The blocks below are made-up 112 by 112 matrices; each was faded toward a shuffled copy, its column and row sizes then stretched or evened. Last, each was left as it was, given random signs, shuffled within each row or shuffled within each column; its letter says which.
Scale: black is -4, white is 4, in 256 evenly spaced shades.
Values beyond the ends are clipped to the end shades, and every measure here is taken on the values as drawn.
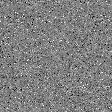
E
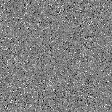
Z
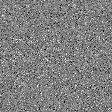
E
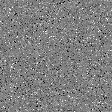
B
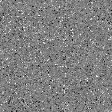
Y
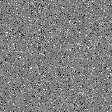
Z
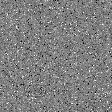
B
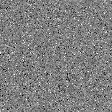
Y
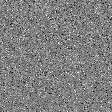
E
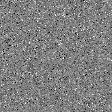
Y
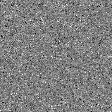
Y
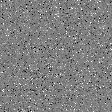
E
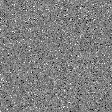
Z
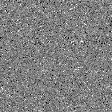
Z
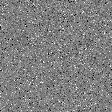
B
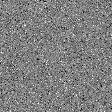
B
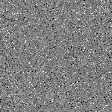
Z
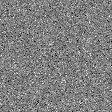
E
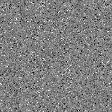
Z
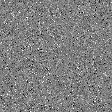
B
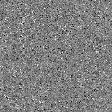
Z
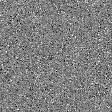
B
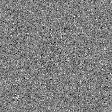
Z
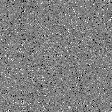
Z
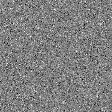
B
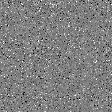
Y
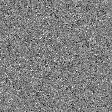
B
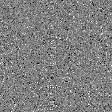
Z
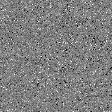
Y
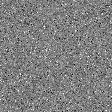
E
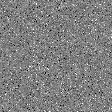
B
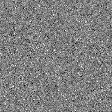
Z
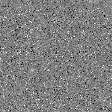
Y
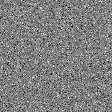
B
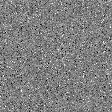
B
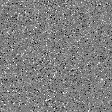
Z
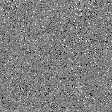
Z
